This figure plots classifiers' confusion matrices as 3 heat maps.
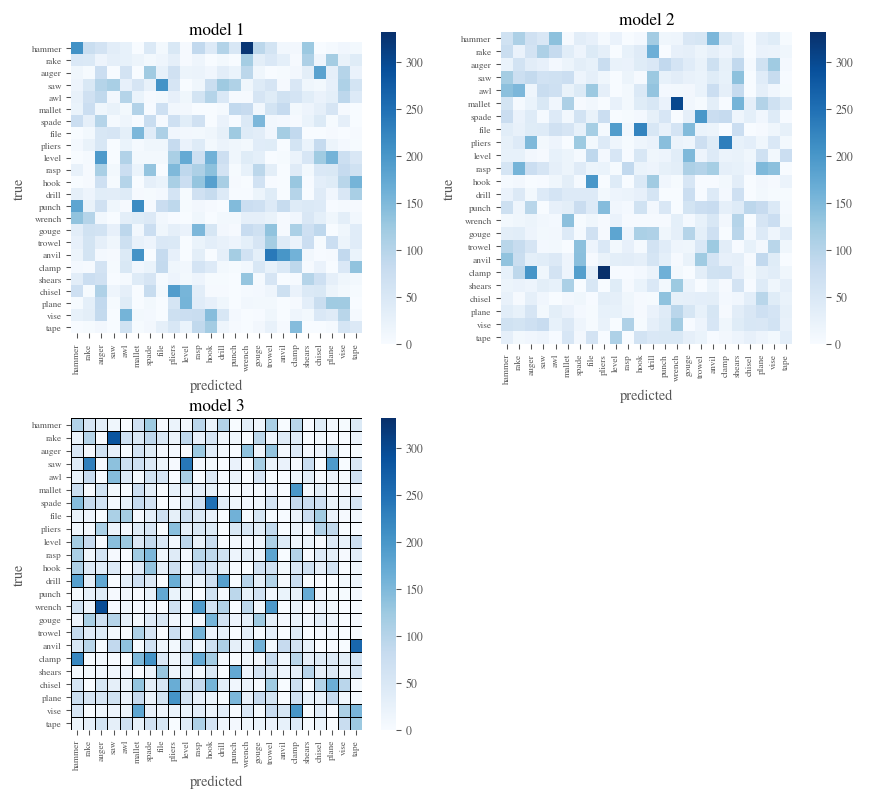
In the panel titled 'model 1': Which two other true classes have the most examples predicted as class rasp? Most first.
gouge, hook
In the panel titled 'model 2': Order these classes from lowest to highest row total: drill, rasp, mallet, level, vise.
drill, level, vise, mallet, rasp
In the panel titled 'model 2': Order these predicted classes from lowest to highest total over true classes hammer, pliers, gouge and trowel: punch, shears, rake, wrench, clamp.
wrench, shears, punch, rake, clamp
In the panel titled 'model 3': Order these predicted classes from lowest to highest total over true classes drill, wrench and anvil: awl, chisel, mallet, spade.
chisel, mallet, spade, awl
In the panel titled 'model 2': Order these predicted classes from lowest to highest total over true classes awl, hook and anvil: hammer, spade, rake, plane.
plane, spade, rake, hammer
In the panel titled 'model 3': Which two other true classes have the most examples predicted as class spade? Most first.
clamp, rasp
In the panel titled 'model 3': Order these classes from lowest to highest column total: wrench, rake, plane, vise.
vise, wrench, plane, rake
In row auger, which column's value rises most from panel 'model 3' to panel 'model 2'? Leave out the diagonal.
vise
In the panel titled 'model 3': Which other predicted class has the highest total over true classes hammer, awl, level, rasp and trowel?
spade
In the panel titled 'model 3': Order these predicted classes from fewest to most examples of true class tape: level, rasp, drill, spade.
drill, level, spade, rasp
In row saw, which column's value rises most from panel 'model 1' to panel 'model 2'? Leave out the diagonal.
shears
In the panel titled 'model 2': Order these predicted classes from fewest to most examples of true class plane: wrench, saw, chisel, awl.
saw, awl, chisel, wrench
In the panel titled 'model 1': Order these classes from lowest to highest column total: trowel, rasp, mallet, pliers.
mallet, trowel, rasp, pliers
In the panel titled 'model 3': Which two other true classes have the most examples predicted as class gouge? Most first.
anvil, saw
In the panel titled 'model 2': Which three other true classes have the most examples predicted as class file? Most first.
hook, awl, level
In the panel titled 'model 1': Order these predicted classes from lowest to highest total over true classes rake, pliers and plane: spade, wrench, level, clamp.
spade, clamp, wrench, level
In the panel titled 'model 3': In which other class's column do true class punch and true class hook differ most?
file
